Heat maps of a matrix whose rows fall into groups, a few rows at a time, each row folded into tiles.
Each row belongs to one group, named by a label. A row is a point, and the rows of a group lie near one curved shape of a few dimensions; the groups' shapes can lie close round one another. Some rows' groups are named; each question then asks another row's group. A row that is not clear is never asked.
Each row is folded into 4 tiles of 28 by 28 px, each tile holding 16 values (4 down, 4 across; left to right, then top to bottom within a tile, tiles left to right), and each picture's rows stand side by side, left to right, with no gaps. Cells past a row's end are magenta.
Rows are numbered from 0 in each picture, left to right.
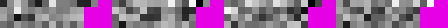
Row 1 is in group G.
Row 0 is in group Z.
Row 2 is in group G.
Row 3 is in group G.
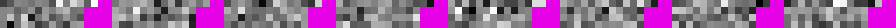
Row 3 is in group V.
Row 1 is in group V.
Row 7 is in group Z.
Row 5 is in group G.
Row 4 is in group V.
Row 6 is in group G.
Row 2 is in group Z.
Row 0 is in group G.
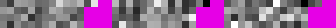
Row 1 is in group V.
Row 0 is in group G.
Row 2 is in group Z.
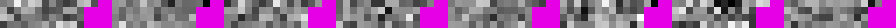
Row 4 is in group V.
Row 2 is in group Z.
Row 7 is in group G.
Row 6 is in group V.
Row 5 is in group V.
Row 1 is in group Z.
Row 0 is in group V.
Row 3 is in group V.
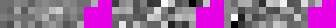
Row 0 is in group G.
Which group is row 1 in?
Z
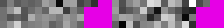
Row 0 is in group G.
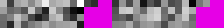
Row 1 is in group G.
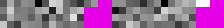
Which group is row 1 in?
G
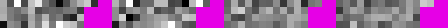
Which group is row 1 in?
V
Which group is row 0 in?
V
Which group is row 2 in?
G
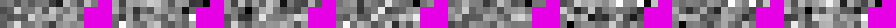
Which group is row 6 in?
G
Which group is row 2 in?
V
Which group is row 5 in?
G
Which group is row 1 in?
V
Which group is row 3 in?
Z
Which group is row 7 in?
V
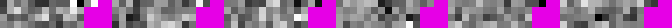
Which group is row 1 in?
V
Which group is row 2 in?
V
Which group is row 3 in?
V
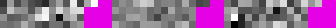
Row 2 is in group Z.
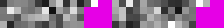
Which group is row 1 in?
V
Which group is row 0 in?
G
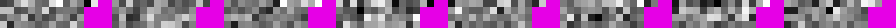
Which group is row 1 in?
V
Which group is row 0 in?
G
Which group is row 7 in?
G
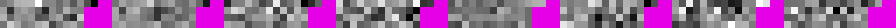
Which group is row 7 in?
V
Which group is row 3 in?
G
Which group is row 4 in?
G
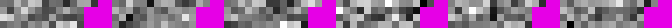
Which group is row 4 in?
V
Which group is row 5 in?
G
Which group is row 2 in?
V
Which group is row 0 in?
V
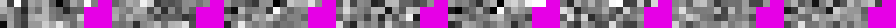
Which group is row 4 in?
G
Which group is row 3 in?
V
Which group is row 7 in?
G
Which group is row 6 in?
V
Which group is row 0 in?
V
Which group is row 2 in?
G
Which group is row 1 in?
V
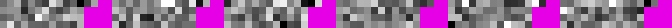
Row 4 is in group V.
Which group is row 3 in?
V
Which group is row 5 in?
G
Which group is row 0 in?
Z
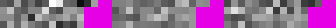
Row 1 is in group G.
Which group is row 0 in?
Z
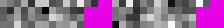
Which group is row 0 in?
G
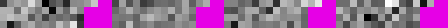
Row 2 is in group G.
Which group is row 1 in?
G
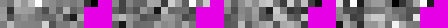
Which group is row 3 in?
V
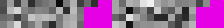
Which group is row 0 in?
G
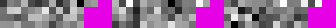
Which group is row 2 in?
G
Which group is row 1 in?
V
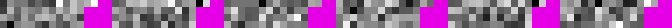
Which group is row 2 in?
V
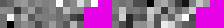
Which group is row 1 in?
V
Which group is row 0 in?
G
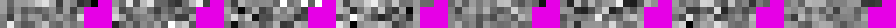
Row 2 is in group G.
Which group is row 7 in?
V
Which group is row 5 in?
Z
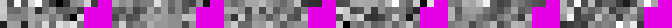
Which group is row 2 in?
V
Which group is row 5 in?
V
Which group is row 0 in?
V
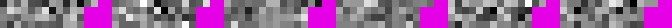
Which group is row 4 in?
G
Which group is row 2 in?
V
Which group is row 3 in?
V
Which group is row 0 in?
G
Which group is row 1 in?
V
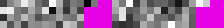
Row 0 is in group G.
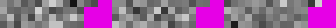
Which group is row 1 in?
V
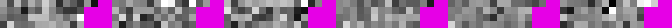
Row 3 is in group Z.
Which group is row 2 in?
G
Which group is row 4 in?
V
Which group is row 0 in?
V
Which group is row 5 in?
G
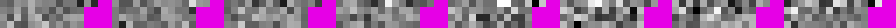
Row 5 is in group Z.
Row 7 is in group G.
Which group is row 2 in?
G
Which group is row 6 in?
V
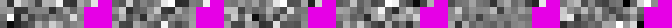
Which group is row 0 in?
Z
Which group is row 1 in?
Z
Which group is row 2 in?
Z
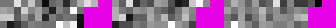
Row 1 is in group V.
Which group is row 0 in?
V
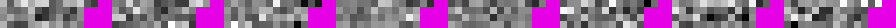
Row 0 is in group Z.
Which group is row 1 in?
V
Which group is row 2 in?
Z
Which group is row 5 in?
G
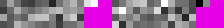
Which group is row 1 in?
G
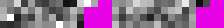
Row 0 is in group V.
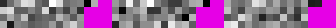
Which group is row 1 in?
V
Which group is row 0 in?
G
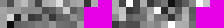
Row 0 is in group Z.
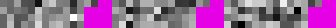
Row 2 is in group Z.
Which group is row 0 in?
V
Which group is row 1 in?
Z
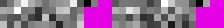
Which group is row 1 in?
Z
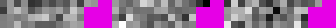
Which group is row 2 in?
V
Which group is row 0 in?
G
